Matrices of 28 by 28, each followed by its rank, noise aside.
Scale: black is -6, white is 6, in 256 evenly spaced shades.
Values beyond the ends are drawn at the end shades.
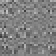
four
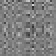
two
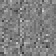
six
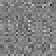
four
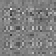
three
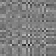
two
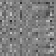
three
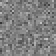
six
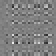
one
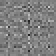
three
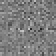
six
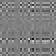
one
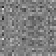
four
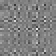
two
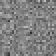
six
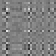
one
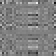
two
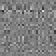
three
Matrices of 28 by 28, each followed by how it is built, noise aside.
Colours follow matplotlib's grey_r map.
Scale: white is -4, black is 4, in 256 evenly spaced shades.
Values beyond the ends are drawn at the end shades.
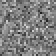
noise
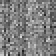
blocks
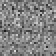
repeating columns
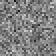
noise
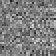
blocks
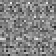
repeating columns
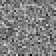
noise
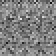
repeating columns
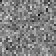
noise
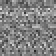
repeating columns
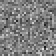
noise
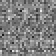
repeating columns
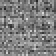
blocks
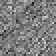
Hankel
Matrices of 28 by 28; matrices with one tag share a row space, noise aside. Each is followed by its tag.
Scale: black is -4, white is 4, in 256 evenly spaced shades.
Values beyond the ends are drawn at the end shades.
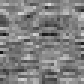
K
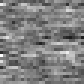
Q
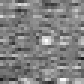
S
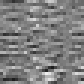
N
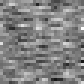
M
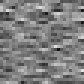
M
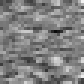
M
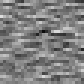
M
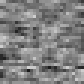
K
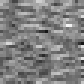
M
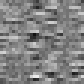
N
